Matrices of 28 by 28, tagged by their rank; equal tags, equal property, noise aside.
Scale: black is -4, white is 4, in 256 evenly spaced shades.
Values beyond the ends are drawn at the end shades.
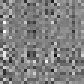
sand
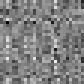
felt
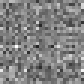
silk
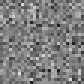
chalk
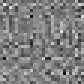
silk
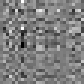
sand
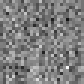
chalk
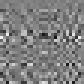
sand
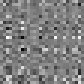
sand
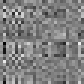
sand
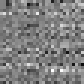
felt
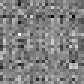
felt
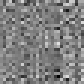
sand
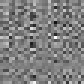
sand
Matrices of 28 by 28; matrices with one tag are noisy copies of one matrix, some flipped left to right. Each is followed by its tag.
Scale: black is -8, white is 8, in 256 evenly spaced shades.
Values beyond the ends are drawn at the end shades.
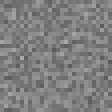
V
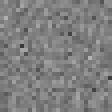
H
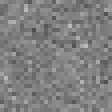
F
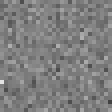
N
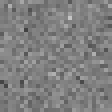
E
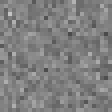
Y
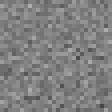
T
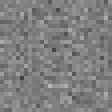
V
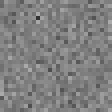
N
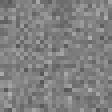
V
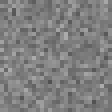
Y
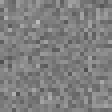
V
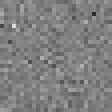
E
